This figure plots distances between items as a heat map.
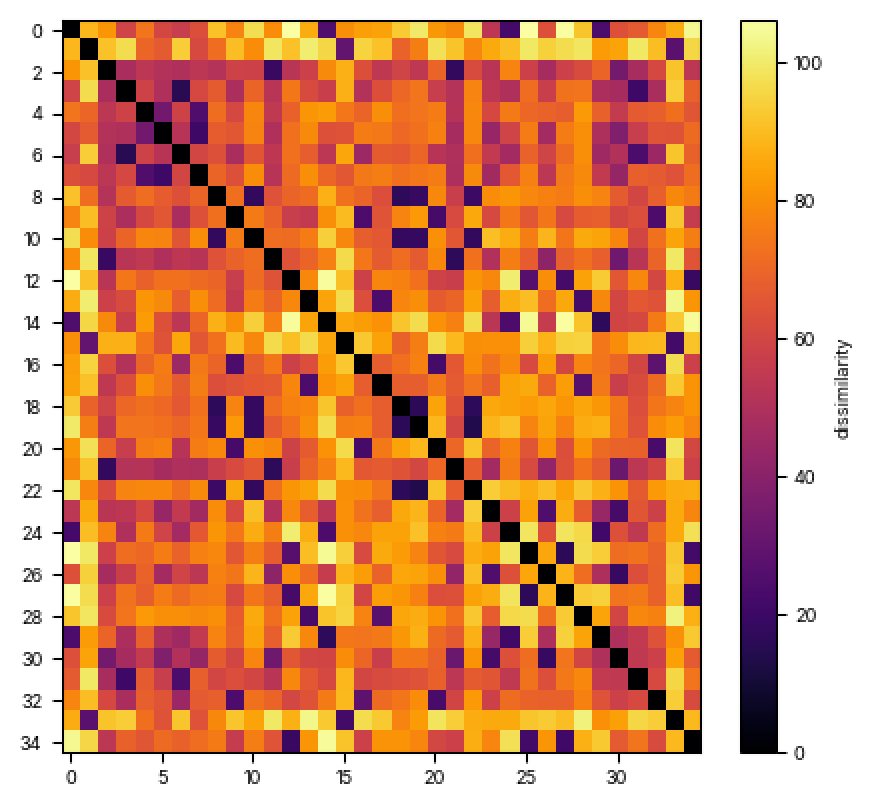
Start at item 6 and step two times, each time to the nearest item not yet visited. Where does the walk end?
31
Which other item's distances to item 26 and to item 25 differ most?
27
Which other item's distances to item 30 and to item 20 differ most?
26
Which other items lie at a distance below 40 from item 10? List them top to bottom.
8, 18, 19, 22
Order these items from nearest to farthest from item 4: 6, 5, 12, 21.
5, 21, 6, 12
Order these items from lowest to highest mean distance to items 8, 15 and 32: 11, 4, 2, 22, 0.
22, 2, 4, 11, 0
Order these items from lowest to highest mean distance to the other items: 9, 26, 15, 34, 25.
9, 26, 34, 25, 15
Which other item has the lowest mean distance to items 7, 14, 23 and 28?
30
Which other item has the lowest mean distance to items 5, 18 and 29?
7
